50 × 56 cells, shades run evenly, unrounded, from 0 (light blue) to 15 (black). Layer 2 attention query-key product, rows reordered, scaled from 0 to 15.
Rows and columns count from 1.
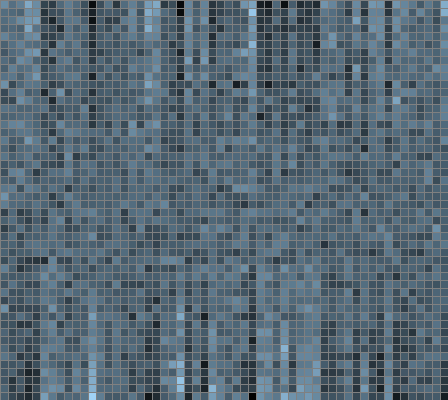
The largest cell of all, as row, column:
50, 32
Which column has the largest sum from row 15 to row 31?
23
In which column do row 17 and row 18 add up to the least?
4
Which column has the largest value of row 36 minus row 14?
42
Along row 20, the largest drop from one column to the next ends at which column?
9
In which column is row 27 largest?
46
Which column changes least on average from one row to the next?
13
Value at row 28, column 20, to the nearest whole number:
7
